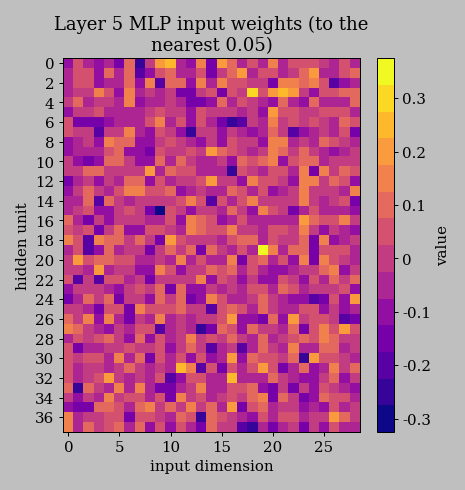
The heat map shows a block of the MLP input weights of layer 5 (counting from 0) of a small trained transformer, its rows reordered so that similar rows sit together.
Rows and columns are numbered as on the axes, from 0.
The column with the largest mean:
16
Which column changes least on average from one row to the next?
5
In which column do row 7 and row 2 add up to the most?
6
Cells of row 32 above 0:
9
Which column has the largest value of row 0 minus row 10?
10
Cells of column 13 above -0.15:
32
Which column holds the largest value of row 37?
0
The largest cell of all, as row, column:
19, 19
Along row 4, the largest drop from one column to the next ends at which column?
7
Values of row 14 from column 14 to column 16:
-0.2 0.05 -0.05
